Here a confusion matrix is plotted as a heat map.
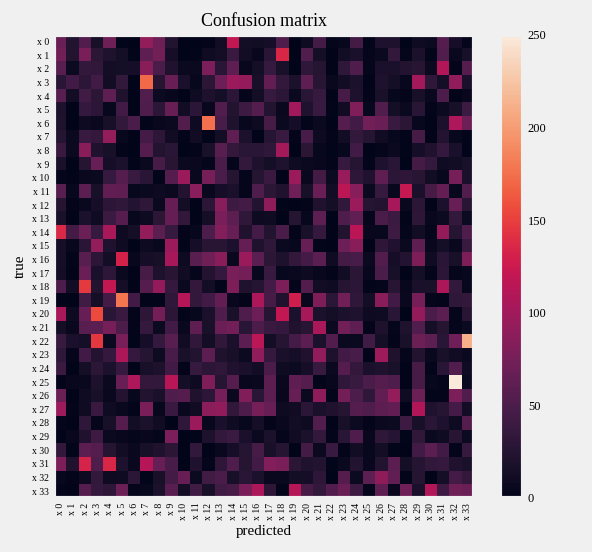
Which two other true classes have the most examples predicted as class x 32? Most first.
x 25, x 6
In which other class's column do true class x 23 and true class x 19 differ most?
x 10
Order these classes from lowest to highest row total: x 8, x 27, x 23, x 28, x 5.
x 28, x 8, x 5, x 23, x 27
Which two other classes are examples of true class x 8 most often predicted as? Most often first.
x 18, x 2
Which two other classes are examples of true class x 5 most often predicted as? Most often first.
x 19, x 24
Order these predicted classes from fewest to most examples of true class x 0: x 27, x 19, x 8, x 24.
x 19, x 27, x 24, x 8
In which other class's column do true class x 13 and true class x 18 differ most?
x 2
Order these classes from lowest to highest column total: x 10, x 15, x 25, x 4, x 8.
x 25, x 10, x 8, x 15, x 4
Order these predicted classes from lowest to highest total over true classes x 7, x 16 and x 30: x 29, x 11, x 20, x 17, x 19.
x 19, x 17, x 11, x 20, x 29
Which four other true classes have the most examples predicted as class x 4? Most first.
x 31, x 18, x 14, x 7
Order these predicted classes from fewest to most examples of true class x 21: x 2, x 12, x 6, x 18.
x 6, x 12, x 18, x 2
